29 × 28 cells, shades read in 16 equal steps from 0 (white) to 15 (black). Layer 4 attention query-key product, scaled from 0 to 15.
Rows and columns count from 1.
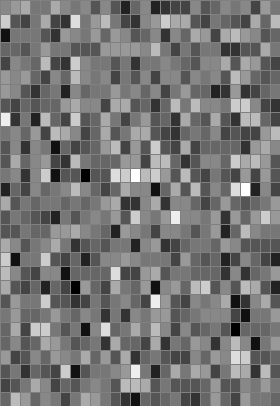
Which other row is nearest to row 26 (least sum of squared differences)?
6
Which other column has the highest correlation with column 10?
18
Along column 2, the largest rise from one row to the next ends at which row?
19
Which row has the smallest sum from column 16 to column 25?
8
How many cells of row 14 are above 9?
8
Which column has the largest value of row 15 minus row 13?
14
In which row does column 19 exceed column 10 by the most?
29
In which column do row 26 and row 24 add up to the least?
11
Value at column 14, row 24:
5
